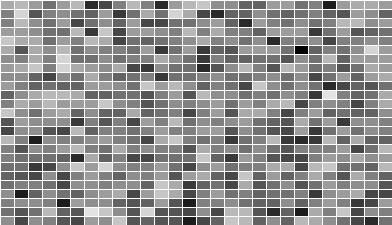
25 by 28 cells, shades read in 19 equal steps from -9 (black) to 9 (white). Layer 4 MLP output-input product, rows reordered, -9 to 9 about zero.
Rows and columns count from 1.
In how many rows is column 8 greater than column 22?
13
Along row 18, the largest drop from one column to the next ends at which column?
16
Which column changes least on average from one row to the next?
19
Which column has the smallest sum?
14
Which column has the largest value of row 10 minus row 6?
22
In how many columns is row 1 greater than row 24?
17
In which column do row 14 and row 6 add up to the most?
27
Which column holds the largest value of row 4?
8
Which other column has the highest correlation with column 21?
6
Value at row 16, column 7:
1
